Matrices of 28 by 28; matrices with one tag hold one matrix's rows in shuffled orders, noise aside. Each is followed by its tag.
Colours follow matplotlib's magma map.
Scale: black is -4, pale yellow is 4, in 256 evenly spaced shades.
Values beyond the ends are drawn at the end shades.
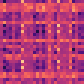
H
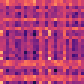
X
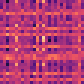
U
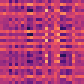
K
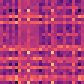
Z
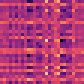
K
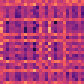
X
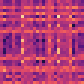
H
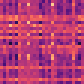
Z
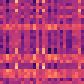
U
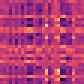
K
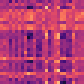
K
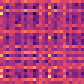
X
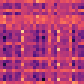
H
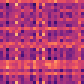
U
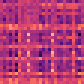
Z
